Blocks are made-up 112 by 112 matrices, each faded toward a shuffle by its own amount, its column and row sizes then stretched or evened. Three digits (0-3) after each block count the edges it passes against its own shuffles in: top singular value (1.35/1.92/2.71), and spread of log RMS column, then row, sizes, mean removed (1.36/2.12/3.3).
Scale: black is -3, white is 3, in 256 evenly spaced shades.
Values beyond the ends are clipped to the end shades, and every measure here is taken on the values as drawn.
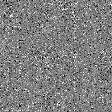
1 1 1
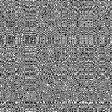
3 0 2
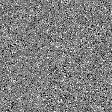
0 1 0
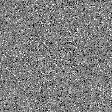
1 1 0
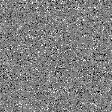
0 1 1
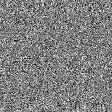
1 0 1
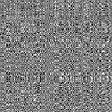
3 2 2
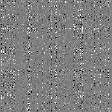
1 3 2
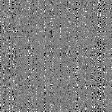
1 3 2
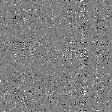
1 2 2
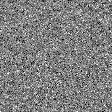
0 0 0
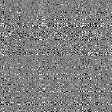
2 2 3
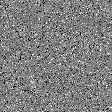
1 0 0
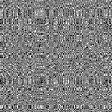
3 2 2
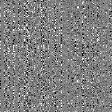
2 3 1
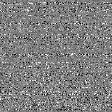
0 1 3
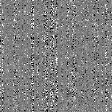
0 3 2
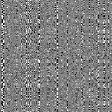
3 3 0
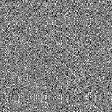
2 2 0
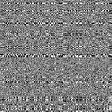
3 1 3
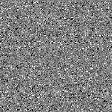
1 1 2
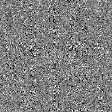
1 2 1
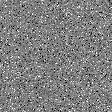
0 0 0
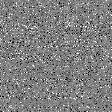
1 0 2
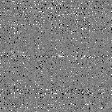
1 2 2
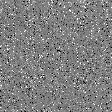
1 1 0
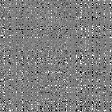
2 3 3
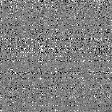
0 2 3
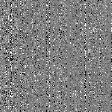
1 3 1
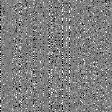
2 3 0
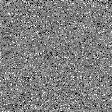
1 0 2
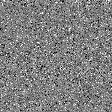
0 0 1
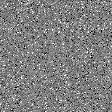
0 1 1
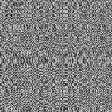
3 2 1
